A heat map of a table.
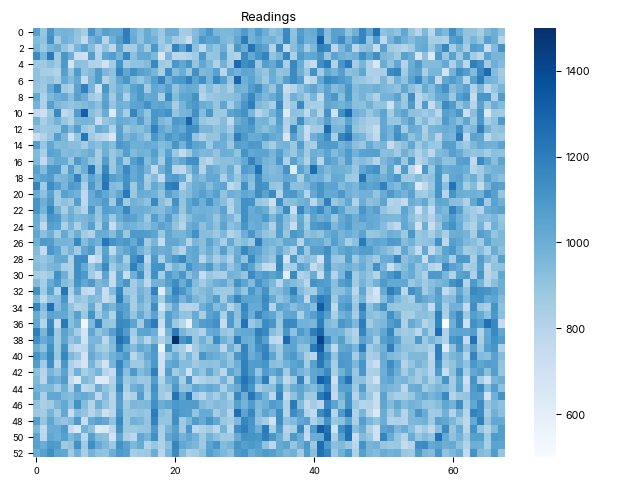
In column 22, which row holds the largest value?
11
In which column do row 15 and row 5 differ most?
65
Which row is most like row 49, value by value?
43
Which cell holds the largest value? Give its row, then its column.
38, 20
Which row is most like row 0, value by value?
22
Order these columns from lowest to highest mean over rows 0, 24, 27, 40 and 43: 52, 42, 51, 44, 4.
52, 51, 4, 44, 42
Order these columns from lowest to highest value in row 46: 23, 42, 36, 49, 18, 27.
49, 36, 27, 18, 23, 42
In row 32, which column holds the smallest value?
18
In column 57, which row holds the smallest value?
3
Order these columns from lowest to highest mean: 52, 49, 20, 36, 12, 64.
49, 36, 52, 64, 20, 12
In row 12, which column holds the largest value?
42
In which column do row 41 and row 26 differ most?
10
